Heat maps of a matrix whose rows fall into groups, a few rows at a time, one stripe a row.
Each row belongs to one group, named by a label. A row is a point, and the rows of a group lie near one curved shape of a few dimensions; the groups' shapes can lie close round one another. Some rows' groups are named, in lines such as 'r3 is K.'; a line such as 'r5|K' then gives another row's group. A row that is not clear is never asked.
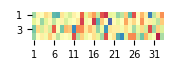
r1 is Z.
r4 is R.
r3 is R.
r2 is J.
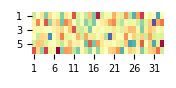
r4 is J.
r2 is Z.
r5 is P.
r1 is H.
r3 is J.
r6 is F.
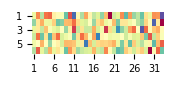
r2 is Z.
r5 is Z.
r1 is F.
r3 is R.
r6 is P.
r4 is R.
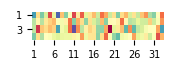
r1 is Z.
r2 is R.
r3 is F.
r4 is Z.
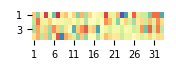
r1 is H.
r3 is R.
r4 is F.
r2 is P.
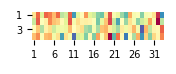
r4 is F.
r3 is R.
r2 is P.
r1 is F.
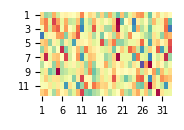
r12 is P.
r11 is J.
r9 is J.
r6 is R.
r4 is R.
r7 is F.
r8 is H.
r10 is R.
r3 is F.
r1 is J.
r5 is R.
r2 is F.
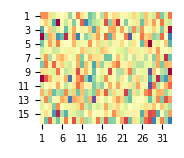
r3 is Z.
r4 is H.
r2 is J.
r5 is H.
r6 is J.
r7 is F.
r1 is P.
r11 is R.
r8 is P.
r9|R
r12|H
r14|J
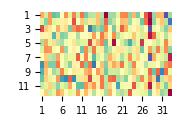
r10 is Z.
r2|H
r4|J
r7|R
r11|J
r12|R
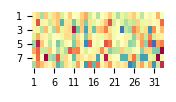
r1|R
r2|F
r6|R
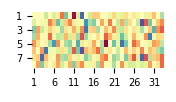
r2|R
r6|J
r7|R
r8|R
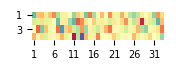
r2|J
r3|F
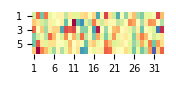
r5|P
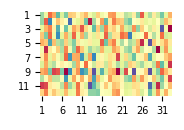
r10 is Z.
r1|Z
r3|Z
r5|R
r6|P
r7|F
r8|R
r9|F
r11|P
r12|P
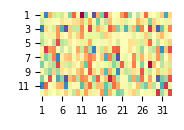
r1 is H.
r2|J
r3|Z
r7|J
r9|J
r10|Z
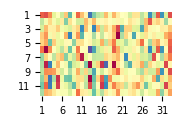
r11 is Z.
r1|P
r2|J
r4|F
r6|P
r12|P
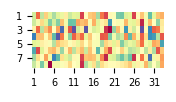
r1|Z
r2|J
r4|Z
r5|H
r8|J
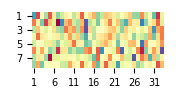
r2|F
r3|Z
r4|P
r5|R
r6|H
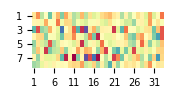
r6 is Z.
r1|F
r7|H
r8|J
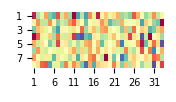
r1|H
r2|R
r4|P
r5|H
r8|Z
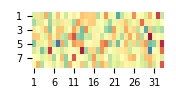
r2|J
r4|P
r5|Z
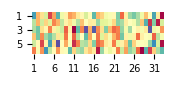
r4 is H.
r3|H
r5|Z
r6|H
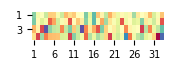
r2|R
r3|J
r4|F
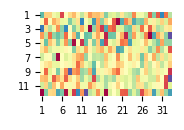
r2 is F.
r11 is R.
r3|Z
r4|H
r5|H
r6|R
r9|F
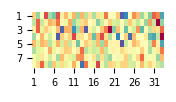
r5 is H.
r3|F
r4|Z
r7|J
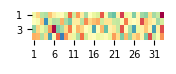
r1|R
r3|R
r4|F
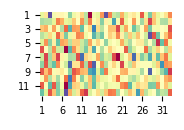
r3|F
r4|R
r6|F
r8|Z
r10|F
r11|F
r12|Z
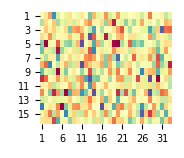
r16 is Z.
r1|J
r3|Z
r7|J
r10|P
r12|F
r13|J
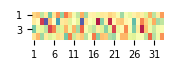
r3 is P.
